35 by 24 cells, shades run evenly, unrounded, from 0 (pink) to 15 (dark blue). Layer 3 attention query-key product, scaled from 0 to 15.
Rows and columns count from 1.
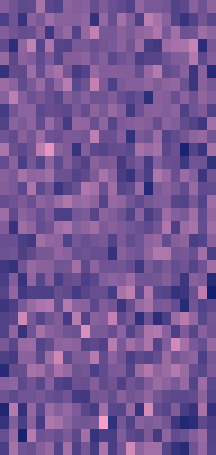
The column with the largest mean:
1
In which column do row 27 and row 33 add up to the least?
12
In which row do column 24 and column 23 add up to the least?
3
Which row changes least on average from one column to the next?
31
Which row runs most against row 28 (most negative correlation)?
35
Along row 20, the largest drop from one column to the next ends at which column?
14
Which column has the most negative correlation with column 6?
23
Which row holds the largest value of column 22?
33
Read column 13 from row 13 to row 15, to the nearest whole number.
8 7 6
